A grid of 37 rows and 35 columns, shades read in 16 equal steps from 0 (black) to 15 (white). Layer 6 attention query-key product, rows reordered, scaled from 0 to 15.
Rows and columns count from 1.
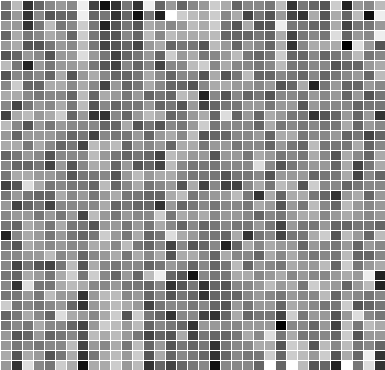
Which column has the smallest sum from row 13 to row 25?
31
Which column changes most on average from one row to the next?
15
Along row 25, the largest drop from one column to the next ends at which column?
21
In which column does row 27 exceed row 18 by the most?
7
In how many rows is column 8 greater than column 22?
15
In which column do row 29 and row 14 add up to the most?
3
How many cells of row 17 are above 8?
10
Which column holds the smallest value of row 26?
16
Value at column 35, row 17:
10
